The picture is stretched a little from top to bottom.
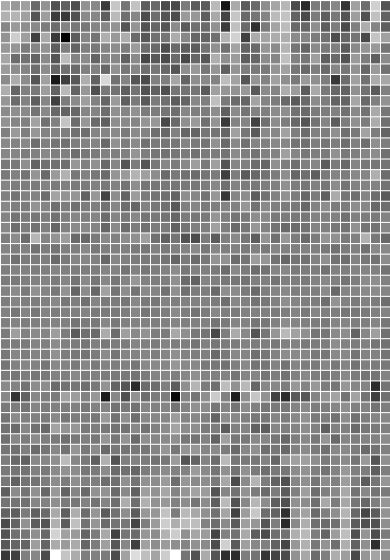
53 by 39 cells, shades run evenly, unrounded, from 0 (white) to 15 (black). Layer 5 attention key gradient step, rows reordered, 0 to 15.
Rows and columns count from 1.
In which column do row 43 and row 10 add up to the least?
22
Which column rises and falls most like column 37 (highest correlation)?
4
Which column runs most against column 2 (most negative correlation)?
8
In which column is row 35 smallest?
18
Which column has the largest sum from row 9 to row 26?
23
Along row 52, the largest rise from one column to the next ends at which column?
24
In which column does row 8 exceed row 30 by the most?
6
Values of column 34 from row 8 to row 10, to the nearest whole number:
12 9 9
